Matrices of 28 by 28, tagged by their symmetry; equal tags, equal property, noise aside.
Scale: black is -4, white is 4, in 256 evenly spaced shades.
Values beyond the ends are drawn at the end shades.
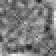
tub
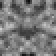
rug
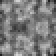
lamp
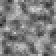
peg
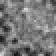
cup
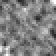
cup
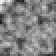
tub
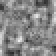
peg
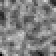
cup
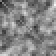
tub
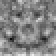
rug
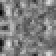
lamp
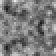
lamp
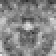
rug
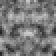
rug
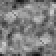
peg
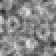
peg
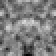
rug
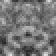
rug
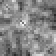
tub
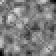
tub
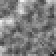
tub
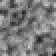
tub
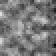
lamp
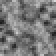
peg
